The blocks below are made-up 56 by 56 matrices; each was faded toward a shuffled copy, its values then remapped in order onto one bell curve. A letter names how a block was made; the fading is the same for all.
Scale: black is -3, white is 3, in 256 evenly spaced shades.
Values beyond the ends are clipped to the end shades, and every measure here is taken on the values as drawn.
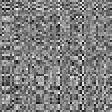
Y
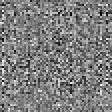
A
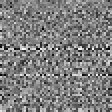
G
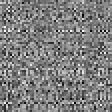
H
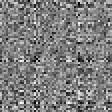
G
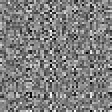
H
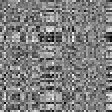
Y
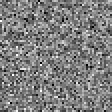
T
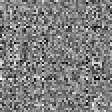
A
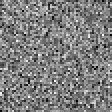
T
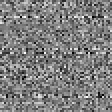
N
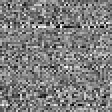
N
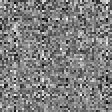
A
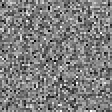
T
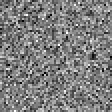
T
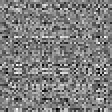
G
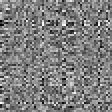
H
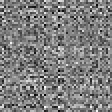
G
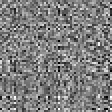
H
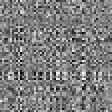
G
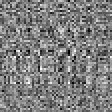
H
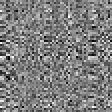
H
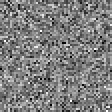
T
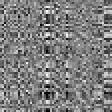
Y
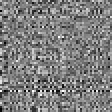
G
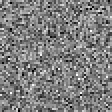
T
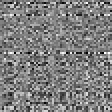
G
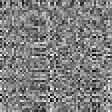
H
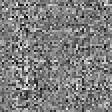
A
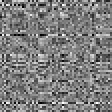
G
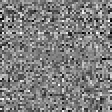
A
